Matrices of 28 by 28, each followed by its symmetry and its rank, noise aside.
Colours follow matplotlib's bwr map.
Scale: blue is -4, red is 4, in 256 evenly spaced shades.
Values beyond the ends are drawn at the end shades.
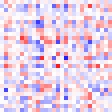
antisymmetric, rank four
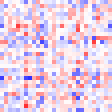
no symmetry, rank five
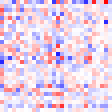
no symmetry, rank four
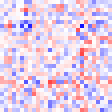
symmetric, rank five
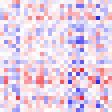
antisymmetric, rank four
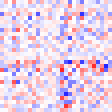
antisymmetric, rank four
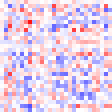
no symmetry, rank four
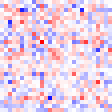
symmetric, rank five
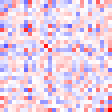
symmetric, rank four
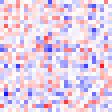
symmetric, rank four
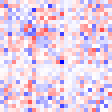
symmetric, rank four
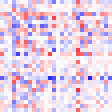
antisymmetric, rank four
